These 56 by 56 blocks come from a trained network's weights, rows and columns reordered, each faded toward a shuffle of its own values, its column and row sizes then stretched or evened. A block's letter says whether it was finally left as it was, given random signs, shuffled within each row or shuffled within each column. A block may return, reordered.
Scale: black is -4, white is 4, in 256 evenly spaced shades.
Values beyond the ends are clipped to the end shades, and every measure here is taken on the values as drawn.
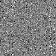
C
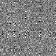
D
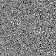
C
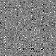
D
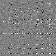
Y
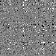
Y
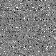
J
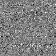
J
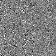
C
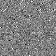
J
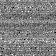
J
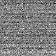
D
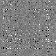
D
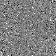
C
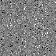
C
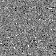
J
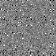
D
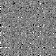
D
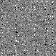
Y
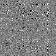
Y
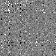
Y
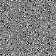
Y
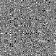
D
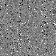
C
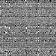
D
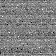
J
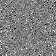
C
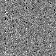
C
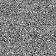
J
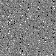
C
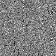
C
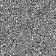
C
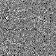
Y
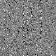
C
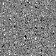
C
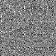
D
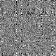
D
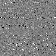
J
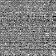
D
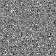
Y
